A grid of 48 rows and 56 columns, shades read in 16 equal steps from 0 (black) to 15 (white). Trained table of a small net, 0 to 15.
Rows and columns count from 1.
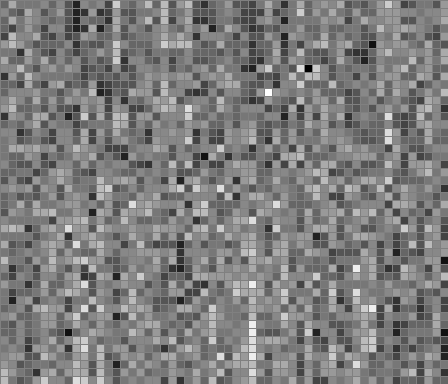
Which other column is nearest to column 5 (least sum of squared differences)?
43
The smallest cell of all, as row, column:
9, 39
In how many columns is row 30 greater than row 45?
19
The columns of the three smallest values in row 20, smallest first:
26, 16, 29
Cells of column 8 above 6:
32
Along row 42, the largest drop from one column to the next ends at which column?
40
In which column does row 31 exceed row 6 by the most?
10
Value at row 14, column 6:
5
